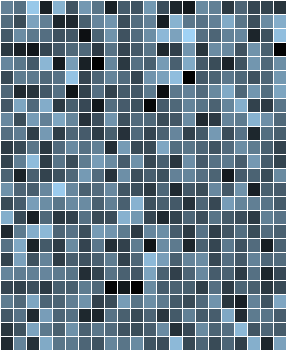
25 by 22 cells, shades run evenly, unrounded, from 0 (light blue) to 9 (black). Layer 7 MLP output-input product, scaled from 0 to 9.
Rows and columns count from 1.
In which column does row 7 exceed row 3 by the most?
13
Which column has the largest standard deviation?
3
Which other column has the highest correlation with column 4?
9
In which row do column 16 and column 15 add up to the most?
6
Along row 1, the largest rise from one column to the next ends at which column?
4
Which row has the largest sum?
21
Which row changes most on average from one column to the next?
5
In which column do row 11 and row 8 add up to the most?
12
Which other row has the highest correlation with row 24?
17
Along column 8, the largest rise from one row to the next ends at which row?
8
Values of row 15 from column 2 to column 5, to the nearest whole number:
5 2 3 4
